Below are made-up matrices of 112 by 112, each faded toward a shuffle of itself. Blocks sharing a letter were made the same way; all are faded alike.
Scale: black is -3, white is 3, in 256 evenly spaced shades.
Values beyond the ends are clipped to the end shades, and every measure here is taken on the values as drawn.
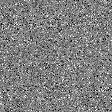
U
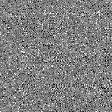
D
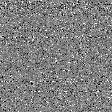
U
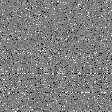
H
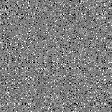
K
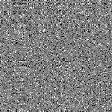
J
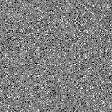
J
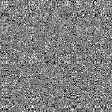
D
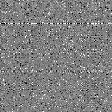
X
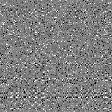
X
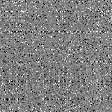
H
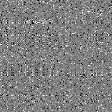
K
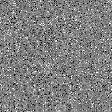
J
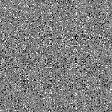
J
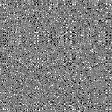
X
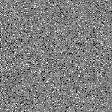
J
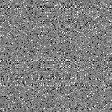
X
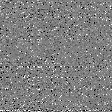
H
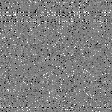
K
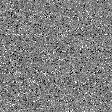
U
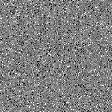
J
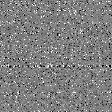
H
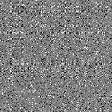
X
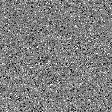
U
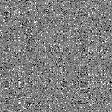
J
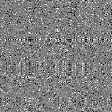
X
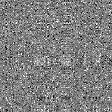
D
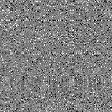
X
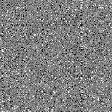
D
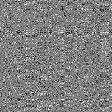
X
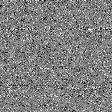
U
